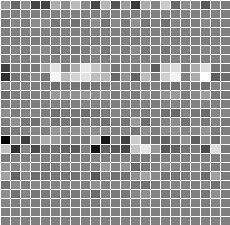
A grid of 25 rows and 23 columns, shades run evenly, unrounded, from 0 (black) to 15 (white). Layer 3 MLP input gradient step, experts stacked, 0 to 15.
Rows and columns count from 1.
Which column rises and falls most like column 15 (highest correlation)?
22
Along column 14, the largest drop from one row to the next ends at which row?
18
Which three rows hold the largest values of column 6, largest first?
9, 8, 1
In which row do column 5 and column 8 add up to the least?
17
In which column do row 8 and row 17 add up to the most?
15
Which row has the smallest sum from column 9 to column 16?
16
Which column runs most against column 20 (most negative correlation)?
23
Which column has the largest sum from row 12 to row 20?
14
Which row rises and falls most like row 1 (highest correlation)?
5
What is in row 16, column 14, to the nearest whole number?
12
